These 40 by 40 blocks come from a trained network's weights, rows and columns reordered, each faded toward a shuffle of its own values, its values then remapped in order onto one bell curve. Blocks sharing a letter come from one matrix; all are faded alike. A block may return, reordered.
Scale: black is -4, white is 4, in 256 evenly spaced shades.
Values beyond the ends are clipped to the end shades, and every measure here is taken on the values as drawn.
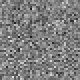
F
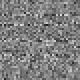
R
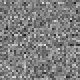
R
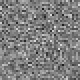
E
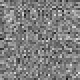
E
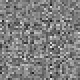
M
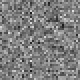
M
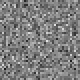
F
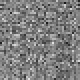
F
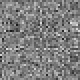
E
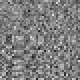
F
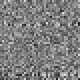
M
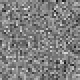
F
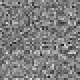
E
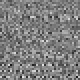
R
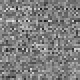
R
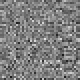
E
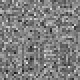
F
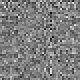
M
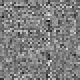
M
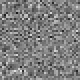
E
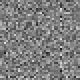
M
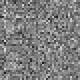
F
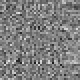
E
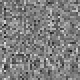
M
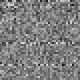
R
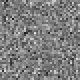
R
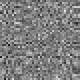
E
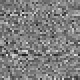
R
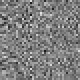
M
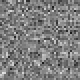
E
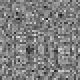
F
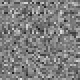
M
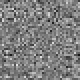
E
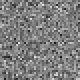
R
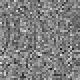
F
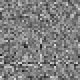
M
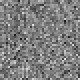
F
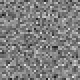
E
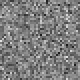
F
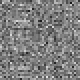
E
